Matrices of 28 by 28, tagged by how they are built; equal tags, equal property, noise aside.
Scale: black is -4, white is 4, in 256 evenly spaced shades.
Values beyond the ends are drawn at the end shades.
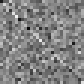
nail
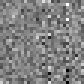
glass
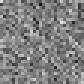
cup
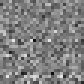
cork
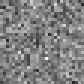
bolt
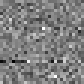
cork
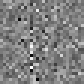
glass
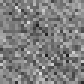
cup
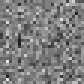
glass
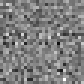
cork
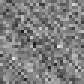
cup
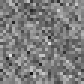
cup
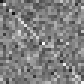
nail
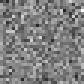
bolt
